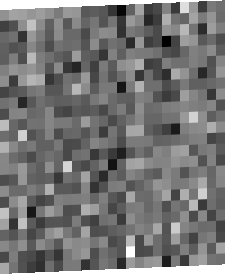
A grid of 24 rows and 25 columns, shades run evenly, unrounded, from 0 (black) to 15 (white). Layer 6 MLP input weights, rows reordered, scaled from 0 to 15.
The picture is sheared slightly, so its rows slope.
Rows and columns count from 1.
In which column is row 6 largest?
16
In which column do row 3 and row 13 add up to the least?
14
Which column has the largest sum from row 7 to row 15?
21
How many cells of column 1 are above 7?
12
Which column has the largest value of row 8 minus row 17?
9
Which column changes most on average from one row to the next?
1
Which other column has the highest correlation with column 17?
18
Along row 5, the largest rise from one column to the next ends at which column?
4
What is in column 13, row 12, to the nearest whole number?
7
